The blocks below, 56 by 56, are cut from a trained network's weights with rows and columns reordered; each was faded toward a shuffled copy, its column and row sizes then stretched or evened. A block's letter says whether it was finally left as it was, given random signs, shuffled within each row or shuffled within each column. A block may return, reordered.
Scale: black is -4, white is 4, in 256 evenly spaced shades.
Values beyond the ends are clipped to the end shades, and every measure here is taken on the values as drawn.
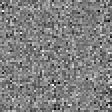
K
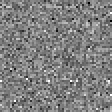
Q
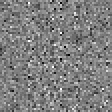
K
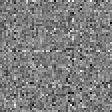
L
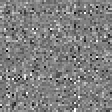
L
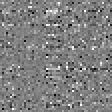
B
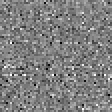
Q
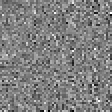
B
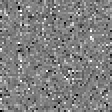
K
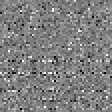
B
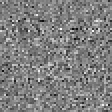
Q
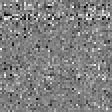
L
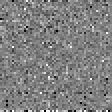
L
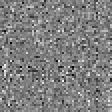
L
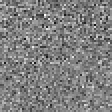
Q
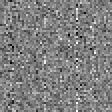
K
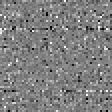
L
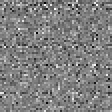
B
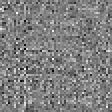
B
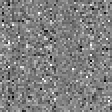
K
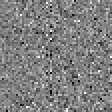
K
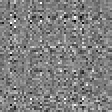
B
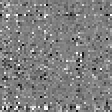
B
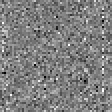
K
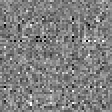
B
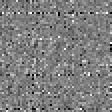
L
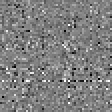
L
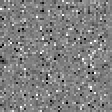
K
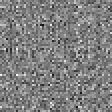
B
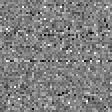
Q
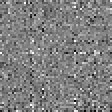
L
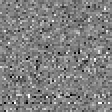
Q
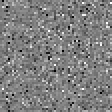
K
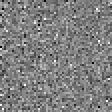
K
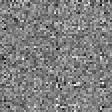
L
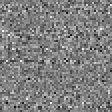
Q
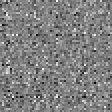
L
